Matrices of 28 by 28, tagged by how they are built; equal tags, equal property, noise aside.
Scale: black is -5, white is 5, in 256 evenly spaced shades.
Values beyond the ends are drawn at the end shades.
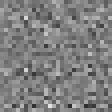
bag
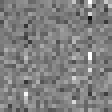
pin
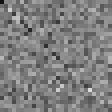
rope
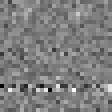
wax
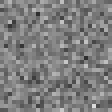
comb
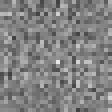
bag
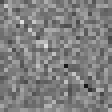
rope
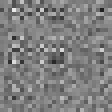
bag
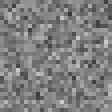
comb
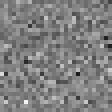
wax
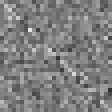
rope
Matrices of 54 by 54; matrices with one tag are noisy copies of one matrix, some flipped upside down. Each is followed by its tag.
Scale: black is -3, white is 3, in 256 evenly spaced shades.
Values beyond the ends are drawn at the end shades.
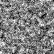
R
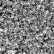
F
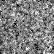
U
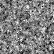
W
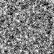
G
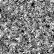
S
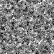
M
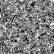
S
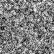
M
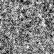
W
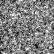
U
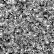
F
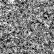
F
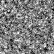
G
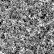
R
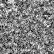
F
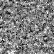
F
